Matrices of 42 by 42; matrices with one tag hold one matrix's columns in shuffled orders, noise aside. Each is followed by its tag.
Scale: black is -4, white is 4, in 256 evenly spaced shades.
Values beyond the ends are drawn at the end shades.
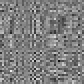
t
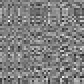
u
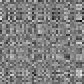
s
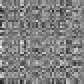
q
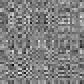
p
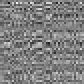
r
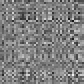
s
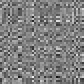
u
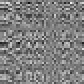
r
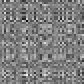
s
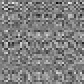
r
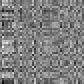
q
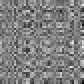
q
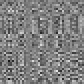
t
